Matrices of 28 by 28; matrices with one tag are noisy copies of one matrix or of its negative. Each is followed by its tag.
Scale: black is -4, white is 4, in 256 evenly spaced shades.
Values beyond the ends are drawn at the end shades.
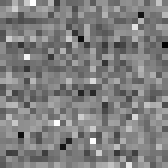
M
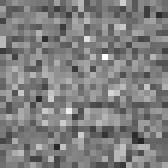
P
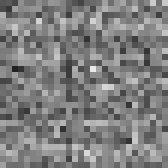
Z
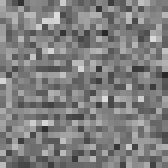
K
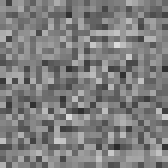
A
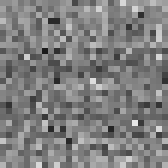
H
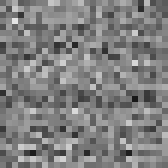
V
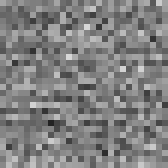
K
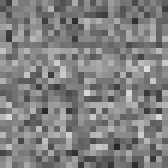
H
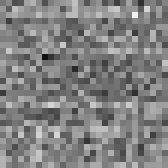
P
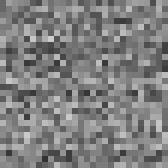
M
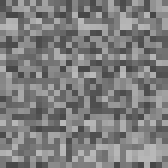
Z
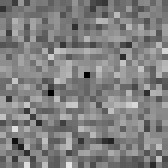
H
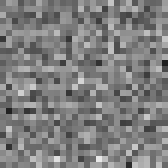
K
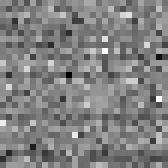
A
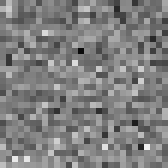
K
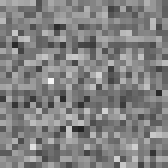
V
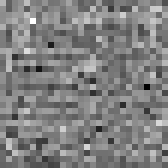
K
